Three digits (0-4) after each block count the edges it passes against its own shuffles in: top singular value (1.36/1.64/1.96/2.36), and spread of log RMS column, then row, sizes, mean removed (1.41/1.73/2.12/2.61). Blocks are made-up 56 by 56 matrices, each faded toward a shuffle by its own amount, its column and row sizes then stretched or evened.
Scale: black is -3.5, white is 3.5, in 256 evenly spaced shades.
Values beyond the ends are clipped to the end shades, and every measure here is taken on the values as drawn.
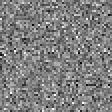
1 1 1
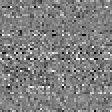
3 1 4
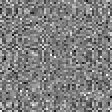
4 2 0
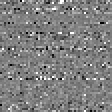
1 1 4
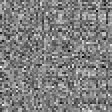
3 0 1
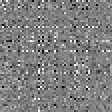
3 3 4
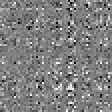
2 4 3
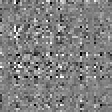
3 4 4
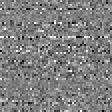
2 0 4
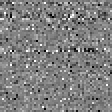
3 0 3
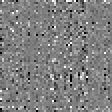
1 4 3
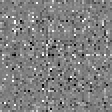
2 2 2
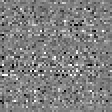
2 1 4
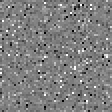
0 2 0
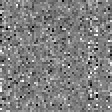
0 3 0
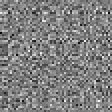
4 0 3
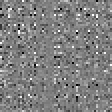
1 4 3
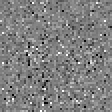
0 1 1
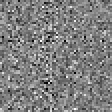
1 3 1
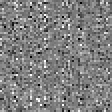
1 4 1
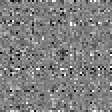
2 3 4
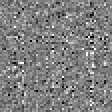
2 3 2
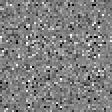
0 2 2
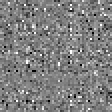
1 2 3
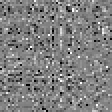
3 2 0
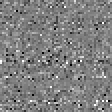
1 1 3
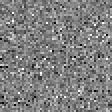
0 0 2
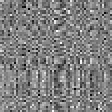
4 3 0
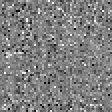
1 2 1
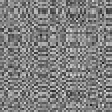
4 3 2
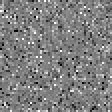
0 0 0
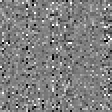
0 4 0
